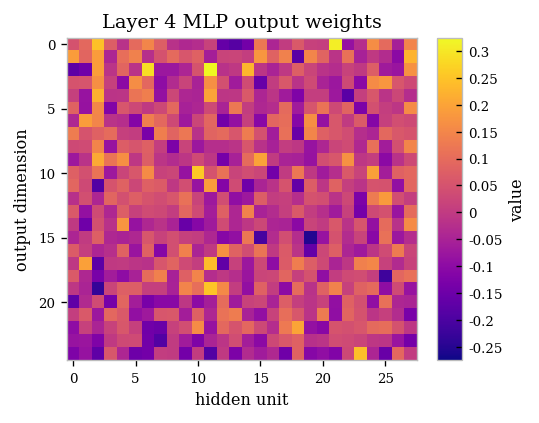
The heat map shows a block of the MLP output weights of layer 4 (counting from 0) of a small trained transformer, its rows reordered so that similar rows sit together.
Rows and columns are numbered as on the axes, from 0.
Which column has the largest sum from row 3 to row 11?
2
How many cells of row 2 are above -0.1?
26
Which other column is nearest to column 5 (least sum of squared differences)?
24
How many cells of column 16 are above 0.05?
2
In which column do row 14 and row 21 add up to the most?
4
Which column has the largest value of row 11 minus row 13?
11
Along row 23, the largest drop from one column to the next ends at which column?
6
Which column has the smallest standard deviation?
16
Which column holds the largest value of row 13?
14
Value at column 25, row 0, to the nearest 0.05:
0.1
